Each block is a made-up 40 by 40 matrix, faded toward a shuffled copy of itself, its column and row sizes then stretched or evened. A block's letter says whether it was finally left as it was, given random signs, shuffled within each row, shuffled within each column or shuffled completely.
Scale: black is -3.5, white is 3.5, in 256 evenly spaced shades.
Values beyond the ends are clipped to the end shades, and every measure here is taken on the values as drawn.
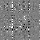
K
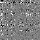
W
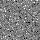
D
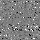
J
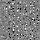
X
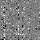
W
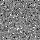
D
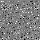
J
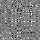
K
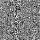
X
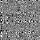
W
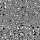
J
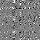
K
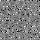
J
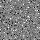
D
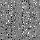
X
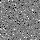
D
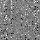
X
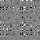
K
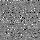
J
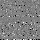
J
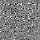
W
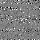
J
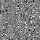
X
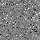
D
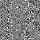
X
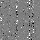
X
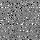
J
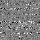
J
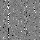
X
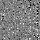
X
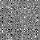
W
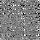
W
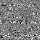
J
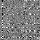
W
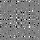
K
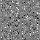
X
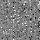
X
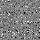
J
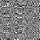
K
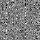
W
